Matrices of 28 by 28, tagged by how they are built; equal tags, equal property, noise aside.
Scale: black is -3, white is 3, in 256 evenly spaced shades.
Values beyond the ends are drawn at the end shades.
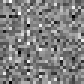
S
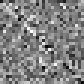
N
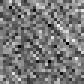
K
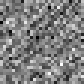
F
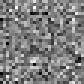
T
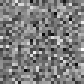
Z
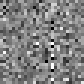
S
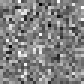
S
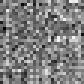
Z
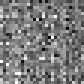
Z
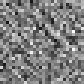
K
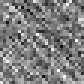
K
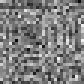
Z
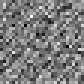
F
